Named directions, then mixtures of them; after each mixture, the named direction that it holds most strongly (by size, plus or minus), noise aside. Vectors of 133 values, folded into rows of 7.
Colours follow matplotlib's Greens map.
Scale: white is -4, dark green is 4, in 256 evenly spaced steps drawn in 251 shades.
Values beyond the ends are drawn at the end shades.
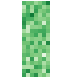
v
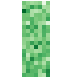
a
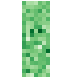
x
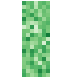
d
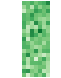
v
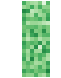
a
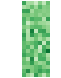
x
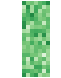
v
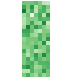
v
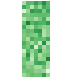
a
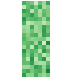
d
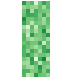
d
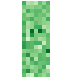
x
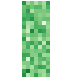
v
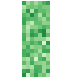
v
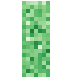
x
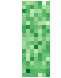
a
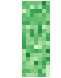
a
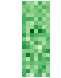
x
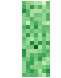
a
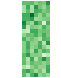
v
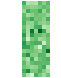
x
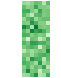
d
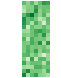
v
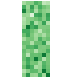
v
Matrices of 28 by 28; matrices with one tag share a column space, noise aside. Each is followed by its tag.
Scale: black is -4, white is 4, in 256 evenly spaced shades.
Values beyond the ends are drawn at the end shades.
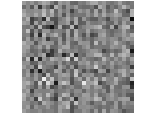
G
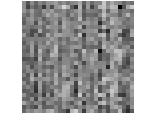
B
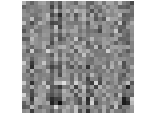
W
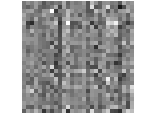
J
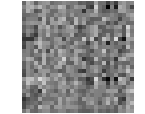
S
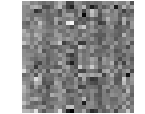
J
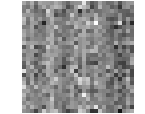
J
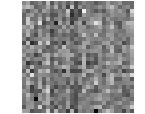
J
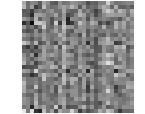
J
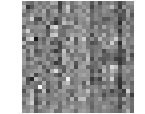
S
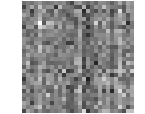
J
